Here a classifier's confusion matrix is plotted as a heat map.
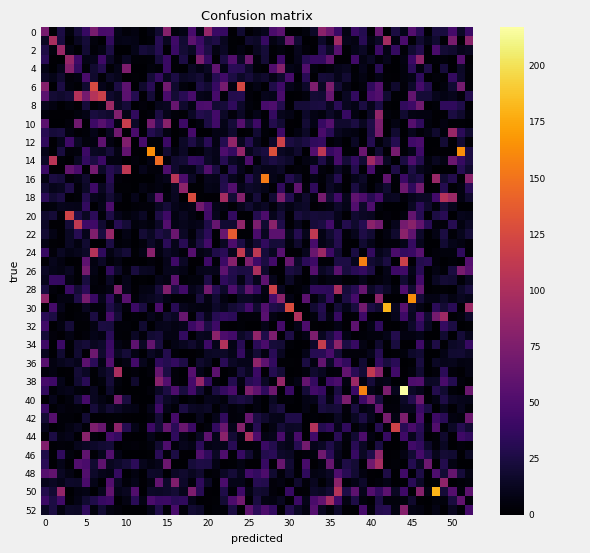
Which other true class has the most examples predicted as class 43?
13
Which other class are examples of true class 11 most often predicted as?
50
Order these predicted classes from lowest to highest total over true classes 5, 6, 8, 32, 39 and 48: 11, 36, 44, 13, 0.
11, 13, 36, 0, 44
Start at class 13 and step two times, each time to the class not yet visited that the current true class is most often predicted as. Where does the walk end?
35
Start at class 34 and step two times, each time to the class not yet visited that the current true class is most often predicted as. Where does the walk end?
23
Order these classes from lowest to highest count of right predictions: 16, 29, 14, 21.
21, 29, 16, 14
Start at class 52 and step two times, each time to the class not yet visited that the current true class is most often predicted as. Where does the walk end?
25
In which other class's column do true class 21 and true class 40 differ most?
4
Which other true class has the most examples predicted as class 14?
38
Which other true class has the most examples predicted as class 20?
0
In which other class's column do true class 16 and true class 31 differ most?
27
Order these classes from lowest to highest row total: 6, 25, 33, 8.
33, 8, 25, 6
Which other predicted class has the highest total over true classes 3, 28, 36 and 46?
34
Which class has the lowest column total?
12
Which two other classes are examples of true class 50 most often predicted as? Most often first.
48, 36
